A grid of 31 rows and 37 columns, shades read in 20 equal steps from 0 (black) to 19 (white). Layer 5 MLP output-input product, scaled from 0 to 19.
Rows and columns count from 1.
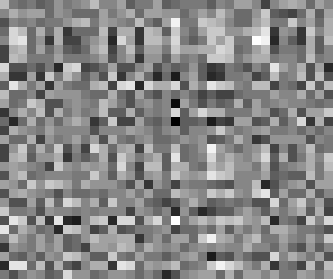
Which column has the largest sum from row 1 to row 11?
30
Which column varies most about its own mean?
20
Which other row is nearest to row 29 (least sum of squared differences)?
23
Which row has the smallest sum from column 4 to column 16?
8
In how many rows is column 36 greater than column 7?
13
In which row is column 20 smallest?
14
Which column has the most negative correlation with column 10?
17
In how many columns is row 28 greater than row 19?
13
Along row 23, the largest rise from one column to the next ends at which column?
31
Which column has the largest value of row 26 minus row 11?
25
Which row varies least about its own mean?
15
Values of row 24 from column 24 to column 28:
5 7 7 10 12
